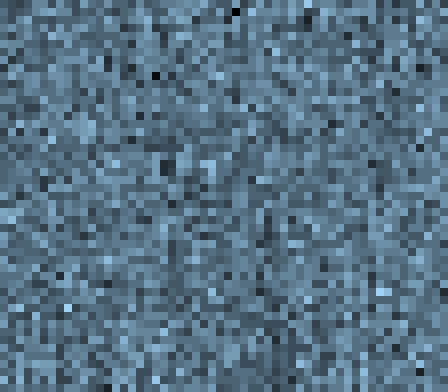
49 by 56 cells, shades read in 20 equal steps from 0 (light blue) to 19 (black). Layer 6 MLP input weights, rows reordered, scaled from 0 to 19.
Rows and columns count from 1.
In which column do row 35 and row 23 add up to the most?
29
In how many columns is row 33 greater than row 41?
25
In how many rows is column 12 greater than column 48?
25
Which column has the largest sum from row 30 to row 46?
35
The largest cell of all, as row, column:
2, 30
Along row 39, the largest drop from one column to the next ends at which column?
9
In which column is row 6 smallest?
45
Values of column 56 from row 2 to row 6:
4 12 7 8 9
